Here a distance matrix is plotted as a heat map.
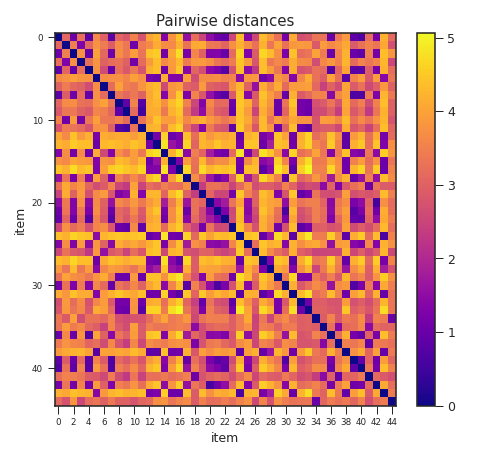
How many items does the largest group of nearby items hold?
15
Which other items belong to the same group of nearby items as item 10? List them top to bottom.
1, 3
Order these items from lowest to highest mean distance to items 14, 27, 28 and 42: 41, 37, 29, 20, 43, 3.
20, 43, 41, 37, 3, 29
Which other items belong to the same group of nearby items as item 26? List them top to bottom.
6
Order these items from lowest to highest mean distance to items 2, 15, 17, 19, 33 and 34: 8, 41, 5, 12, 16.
8, 41, 5, 12, 16
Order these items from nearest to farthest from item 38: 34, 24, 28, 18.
24, 28, 18, 34
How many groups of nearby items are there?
7
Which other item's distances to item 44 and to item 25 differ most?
34
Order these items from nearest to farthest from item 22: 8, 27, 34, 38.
8, 34, 38, 27
